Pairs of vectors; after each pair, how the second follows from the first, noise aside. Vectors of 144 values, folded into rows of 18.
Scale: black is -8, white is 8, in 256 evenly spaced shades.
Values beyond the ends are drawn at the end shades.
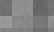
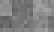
negated.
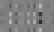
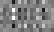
reversed, negated, scaled up.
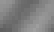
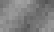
reversed.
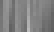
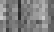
wrapped around, negated, scaled up.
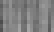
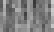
reversed, negated, scaled up.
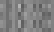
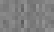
wrapped around, negated, shrunk.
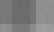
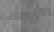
wrapped around, negated, shrunk.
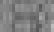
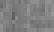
wrapped around, negated, shrunk.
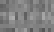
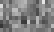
wrapped around, negated, scaled up.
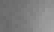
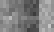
wrapped around, negated, scaled up.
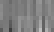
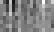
reversed, negated, scaled up.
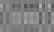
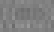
reversed, negated, shrunk.
